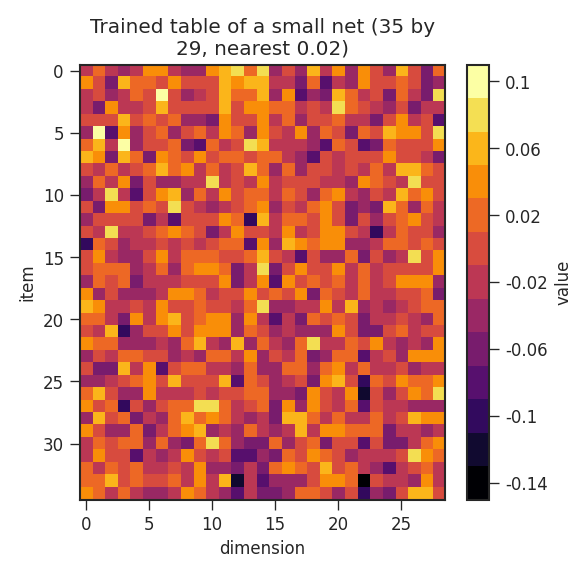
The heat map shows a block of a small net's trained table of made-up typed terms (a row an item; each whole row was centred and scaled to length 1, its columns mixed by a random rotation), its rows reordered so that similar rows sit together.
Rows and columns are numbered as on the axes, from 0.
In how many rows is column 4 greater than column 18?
11
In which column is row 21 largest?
2
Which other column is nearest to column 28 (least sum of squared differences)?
1
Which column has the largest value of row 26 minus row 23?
18
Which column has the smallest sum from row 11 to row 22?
15
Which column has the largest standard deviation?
22
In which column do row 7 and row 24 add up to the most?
3
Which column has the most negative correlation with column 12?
27
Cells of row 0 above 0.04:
5
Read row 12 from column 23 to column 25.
-0.04 0 0.02
